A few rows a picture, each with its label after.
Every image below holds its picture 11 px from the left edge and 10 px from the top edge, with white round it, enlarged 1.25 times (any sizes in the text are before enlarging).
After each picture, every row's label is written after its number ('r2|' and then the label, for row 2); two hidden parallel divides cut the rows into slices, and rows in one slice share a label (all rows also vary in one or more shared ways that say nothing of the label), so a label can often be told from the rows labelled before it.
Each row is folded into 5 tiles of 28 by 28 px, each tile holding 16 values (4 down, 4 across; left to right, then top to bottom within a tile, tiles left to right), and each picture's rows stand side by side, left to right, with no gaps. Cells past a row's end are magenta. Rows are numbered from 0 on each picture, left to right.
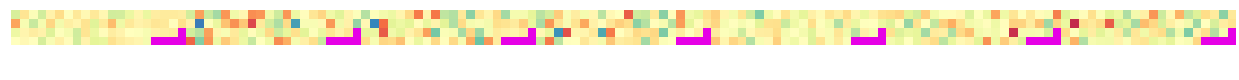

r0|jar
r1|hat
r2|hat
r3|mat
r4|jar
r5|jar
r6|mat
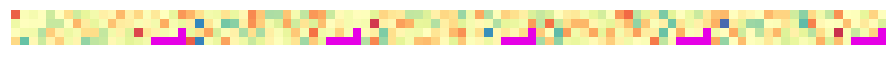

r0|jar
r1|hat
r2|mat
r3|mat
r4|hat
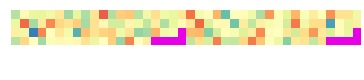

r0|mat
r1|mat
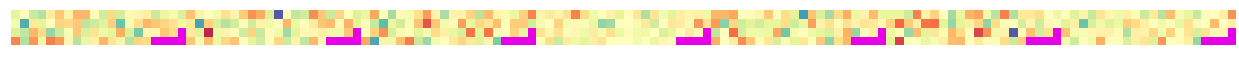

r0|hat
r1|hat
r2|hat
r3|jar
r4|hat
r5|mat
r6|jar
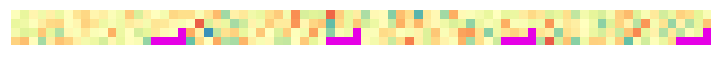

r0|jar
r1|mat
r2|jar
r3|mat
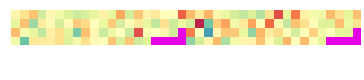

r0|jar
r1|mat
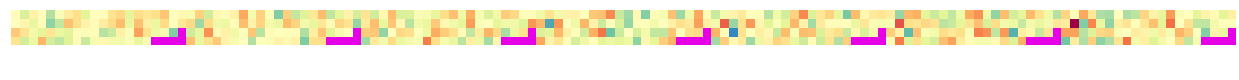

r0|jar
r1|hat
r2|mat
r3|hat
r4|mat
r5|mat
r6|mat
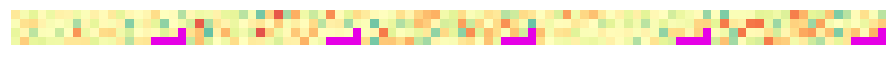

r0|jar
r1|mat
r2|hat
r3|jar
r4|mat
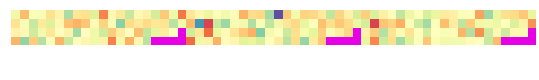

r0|jar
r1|hat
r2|mat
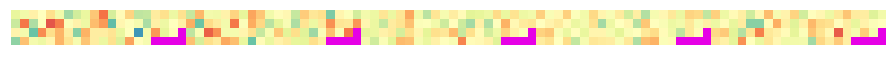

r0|mat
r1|hat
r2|jar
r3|jar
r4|jar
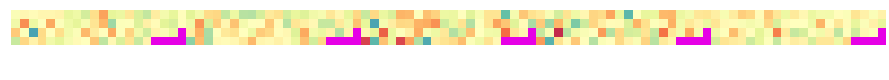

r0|mat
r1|mat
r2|hat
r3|hat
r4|jar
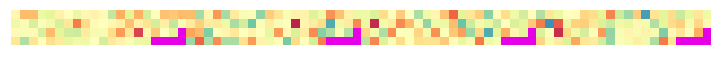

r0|jar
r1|mat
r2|mat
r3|hat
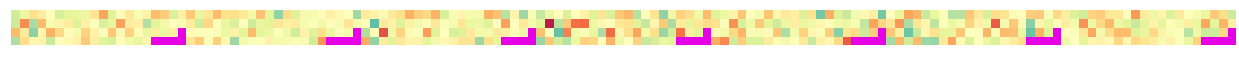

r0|mat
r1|jar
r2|hat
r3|mat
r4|jar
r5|mat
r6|jar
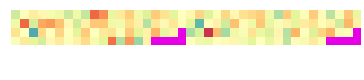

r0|mat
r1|hat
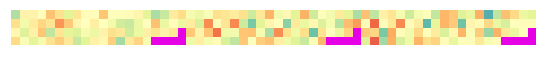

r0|jar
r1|jar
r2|mat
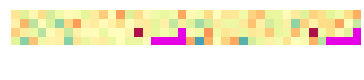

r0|jar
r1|hat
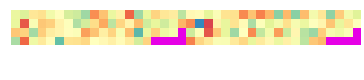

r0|mat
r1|hat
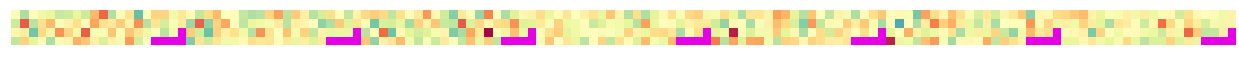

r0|mat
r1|mat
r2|hat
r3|jar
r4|hat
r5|hat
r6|jar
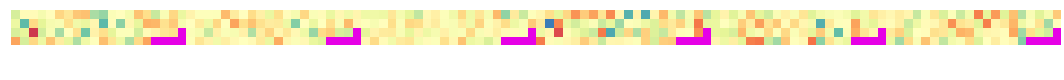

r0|hat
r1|jar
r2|jar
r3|hat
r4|jar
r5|jar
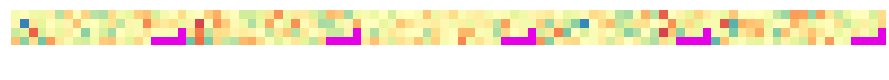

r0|hat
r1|mat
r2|jar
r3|hat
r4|mat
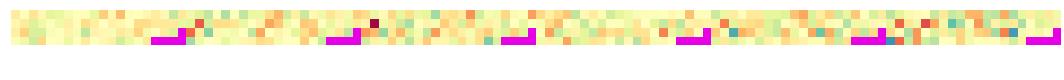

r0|jar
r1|mat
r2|mat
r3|jar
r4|mat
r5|mat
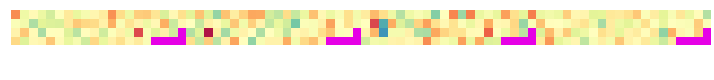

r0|jar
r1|hat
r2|mat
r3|jar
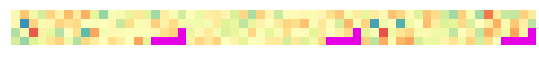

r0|hat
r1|jar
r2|hat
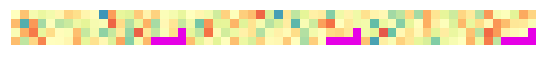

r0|hat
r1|hat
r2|hat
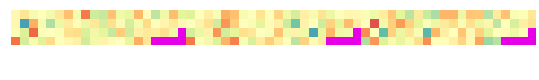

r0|hat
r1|jar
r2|mat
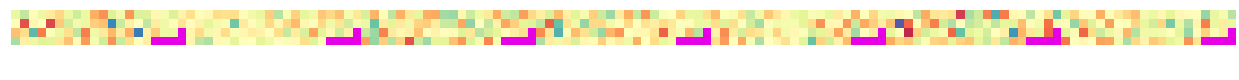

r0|mat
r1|jar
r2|hat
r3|mat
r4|jar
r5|hat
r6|hat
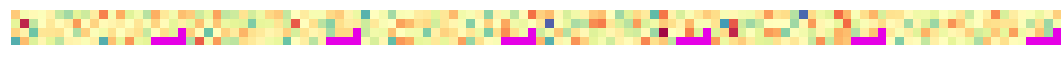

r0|mat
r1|mat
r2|jar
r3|hat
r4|hat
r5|jar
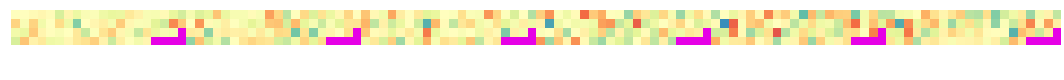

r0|jar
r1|mat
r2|jar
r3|hat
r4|hat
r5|hat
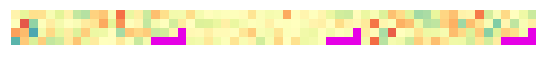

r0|mat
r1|jar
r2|mat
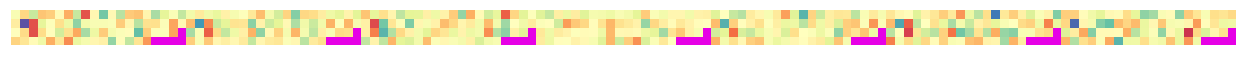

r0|hat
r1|hat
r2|mat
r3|jar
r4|hat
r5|hat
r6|hat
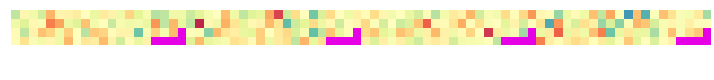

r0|jar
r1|mat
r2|jar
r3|hat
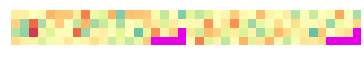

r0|hat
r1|jar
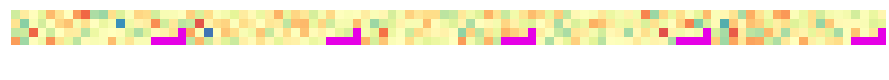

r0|hat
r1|mat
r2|hat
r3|jar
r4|hat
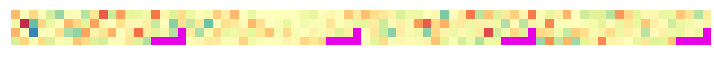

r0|mat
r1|jar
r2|jar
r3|mat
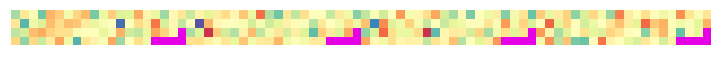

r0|hat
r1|hat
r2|hat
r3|mat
